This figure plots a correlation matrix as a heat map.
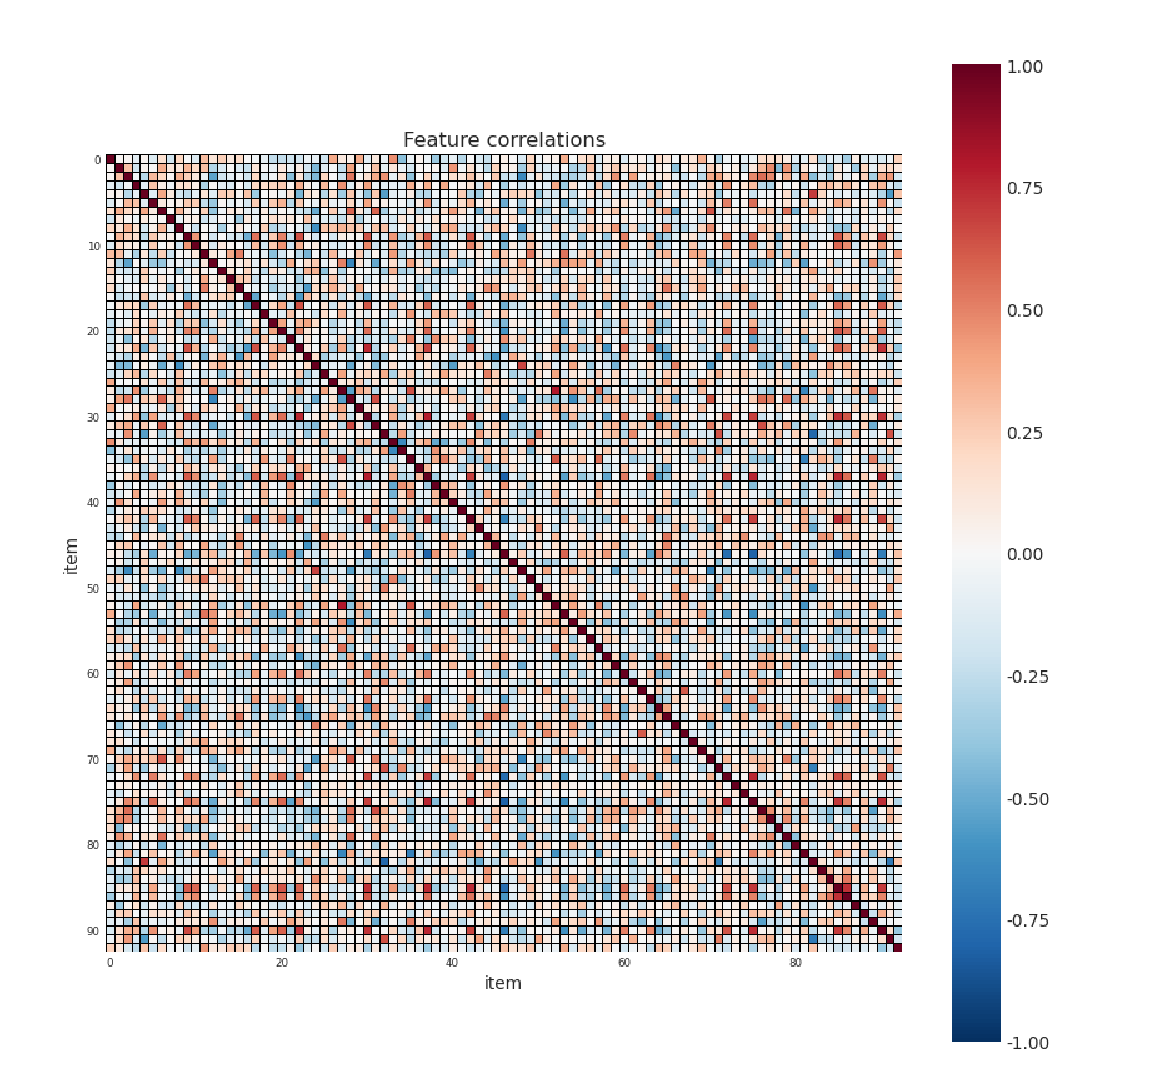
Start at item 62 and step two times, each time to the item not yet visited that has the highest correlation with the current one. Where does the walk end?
51
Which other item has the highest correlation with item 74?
44
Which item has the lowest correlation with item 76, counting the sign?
89
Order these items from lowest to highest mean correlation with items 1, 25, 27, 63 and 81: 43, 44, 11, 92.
92, 11, 43, 44
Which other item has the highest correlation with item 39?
35
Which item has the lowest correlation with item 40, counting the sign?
24
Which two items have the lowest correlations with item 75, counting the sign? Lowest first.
46, 53
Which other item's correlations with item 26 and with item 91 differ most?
82
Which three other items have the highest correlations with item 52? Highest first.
27, 35, 57
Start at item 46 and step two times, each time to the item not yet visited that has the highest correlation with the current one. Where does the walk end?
11
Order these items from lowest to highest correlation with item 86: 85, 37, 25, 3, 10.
25, 3, 10, 37, 85
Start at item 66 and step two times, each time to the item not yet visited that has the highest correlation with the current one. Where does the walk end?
48
